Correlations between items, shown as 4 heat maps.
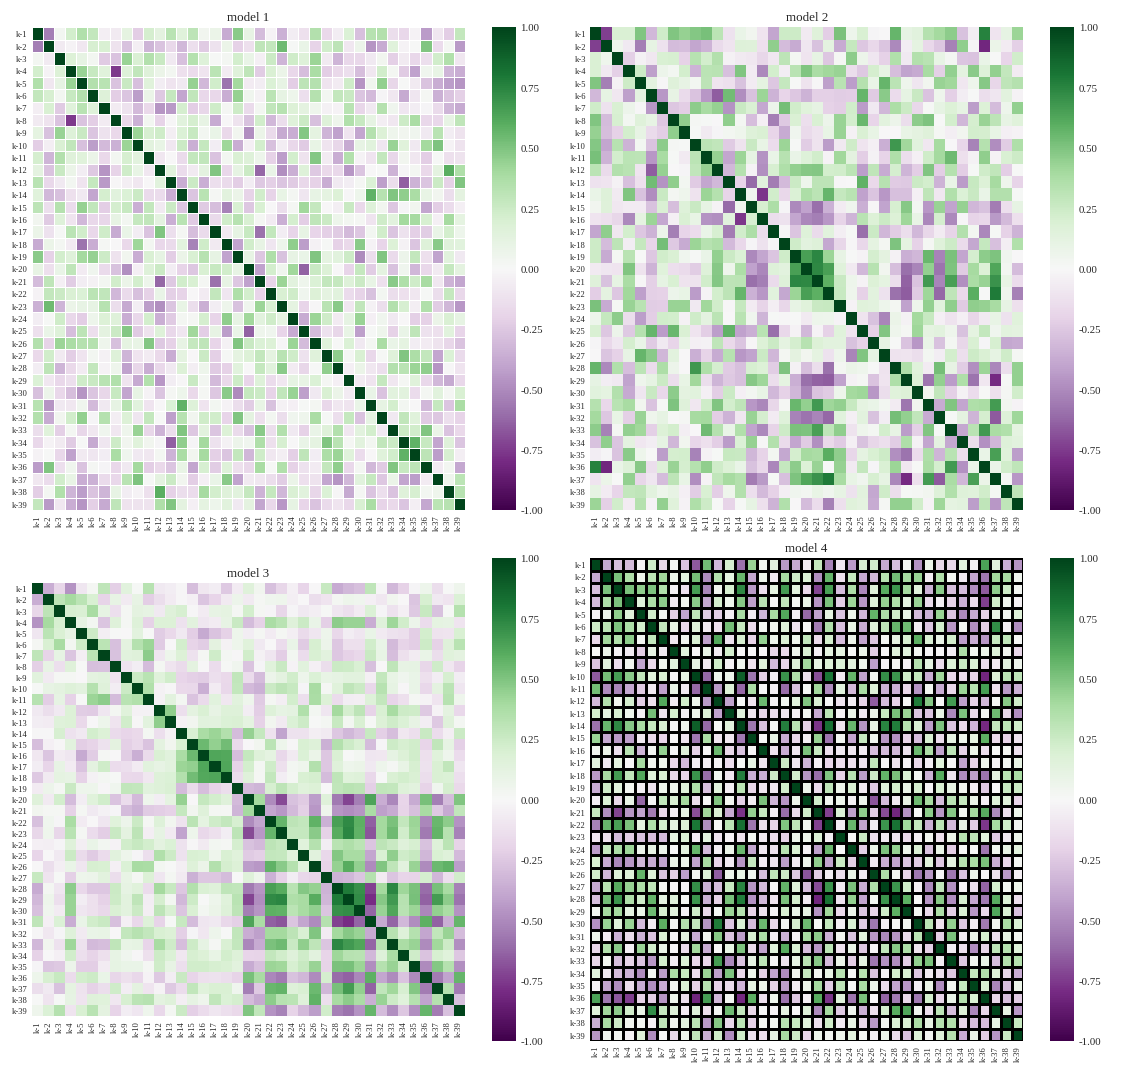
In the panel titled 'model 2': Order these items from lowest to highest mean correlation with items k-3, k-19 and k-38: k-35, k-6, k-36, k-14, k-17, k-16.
k-16, k-17, k-6, k-35, k-14, k-36
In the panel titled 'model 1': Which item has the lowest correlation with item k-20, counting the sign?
k-25
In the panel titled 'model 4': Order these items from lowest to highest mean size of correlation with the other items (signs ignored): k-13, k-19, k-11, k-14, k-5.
k-19, k-13, k-5, k-11, k-14
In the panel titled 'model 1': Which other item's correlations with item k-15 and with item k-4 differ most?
k-8
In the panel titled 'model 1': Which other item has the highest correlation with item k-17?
k-12
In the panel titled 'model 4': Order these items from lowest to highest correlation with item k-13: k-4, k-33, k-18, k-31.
k-33, k-31, k-18, k-4
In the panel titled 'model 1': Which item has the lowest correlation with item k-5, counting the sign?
k-18
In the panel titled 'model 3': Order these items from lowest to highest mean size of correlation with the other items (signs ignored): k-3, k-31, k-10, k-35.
k-3, k-10, k-35, k-31
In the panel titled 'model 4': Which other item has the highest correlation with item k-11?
k-36
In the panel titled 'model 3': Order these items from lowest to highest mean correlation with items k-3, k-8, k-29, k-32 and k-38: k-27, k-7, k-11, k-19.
k-27, k-7, k-11, k-19
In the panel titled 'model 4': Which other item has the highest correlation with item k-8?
k-34
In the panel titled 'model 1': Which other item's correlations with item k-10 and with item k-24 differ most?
k-9
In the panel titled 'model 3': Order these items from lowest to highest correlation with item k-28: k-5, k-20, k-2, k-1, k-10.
k-20, k-1, k-5, k-2, k-10
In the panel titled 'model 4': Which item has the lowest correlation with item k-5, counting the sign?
k-20
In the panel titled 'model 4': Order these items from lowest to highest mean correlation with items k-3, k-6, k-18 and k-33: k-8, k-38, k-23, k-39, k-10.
k-23, k-8, k-39, k-38, k-10
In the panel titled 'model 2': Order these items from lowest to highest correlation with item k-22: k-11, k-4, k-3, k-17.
k-3, k-11, k-17, k-4
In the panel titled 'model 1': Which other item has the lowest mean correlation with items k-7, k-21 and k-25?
k-20
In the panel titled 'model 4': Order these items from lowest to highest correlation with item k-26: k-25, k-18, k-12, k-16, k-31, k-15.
k-12, k-31, k-16, k-25, k-15, k-18
